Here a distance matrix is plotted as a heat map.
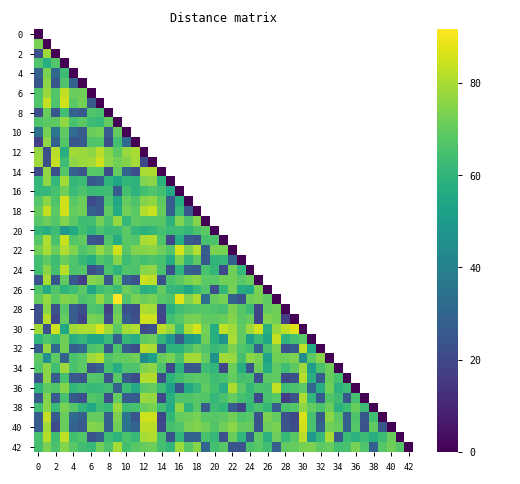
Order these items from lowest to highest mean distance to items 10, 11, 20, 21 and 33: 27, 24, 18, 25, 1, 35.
35, 25, 24, 18, 1, 27
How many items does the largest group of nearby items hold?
16
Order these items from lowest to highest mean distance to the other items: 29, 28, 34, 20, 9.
28, 29, 34, 20, 9
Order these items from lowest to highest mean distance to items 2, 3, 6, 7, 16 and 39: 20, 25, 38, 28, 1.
28, 25, 20, 38, 1
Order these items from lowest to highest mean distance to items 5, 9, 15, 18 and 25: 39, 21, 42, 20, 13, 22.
21, 39, 20, 42, 22, 13
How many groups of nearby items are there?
7
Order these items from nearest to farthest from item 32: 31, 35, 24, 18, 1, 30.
35, 31, 24, 18, 1, 30
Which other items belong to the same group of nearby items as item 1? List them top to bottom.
12, 13, 30
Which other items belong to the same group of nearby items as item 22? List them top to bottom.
19, 23, 27, 38, 42
